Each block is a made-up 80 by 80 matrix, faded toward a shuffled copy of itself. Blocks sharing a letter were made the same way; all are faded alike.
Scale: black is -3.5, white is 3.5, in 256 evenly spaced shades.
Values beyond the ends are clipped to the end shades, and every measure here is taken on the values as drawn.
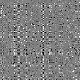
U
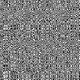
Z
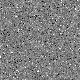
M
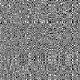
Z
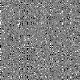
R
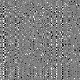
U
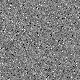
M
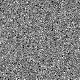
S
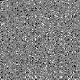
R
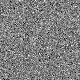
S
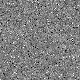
M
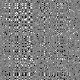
U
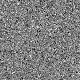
S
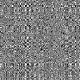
Z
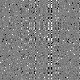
U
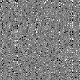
R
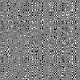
U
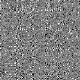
R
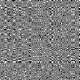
U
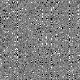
R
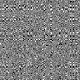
Z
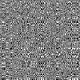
Z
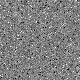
M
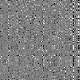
U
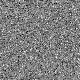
S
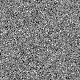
S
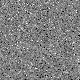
M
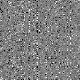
R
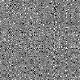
R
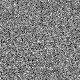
S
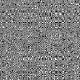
Z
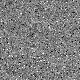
M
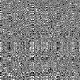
Z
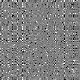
U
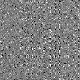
R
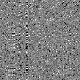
R
